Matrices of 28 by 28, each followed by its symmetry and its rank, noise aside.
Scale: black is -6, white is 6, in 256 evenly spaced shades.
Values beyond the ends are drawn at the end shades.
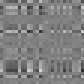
no symmetry, rank one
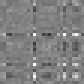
symmetric, rank one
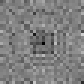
symmetric, rank three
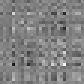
symmetric, rank two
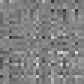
no symmetry, rank three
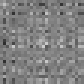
symmetric, rank two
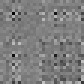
symmetric, rank two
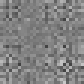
symmetric, rank three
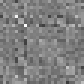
symmetric, rank three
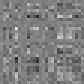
antisymmetric, rank two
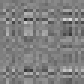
no symmetry, rank one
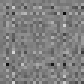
no symmetry, rank two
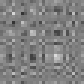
symmetric, rank two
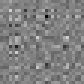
symmetric, rank three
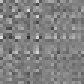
no symmetry, rank three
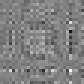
no symmetry, rank two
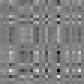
no symmetry, rank one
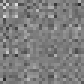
symmetric, rank three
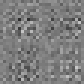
symmetric, rank three
